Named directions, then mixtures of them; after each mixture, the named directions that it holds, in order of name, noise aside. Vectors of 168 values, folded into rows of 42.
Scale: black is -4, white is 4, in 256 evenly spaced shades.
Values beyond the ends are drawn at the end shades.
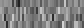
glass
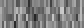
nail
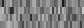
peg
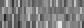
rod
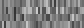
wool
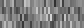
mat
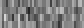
nail, rod, wool.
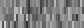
nail, wool.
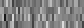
glass, rod.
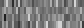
rod.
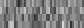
glass, nail, wool.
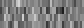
glass, nail, wool.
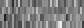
rod.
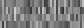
wool.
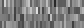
mat, wool.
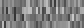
wool.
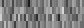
nail, peg.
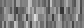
nail.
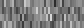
mat.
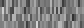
peg, rod, wool.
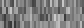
mat, peg, rod.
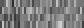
rod.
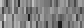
rod.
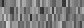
glass, peg.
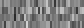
wool.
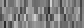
mat, nail.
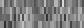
mat, peg, wool.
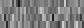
glass.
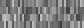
mat, rod, wool.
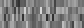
glass, wool.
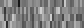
glass, mat.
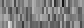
mat, peg, rod.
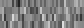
glass.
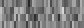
nail, peg.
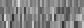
glass.
